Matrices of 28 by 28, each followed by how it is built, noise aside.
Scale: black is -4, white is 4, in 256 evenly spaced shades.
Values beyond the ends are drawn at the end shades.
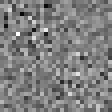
block diagonal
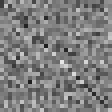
diagonal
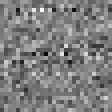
uneven rows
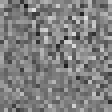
upper triangular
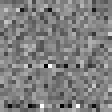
uneven rows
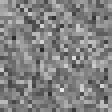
Toeplitz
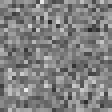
blocks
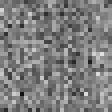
blocks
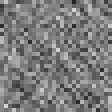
Toeplitz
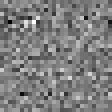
uneven rows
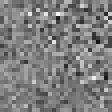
upper triangular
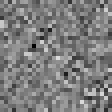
block diagonal
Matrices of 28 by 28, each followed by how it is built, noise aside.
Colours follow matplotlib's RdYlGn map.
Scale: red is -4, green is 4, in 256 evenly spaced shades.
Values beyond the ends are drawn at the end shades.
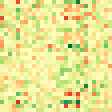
low rank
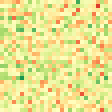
blocks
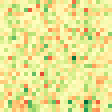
low rank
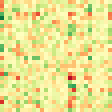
low rank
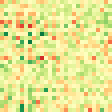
low rank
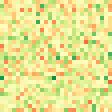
repeating columns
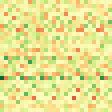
repeating columns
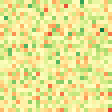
repeating columns
